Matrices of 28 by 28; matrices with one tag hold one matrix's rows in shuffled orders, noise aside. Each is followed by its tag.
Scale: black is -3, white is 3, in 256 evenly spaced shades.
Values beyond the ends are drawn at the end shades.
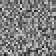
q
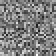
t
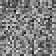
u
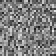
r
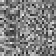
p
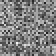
t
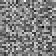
u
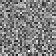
q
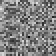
p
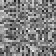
p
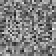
u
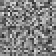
u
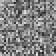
t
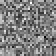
t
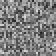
t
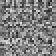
u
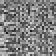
p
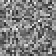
u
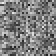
p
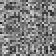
p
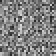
r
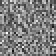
r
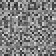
q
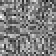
p
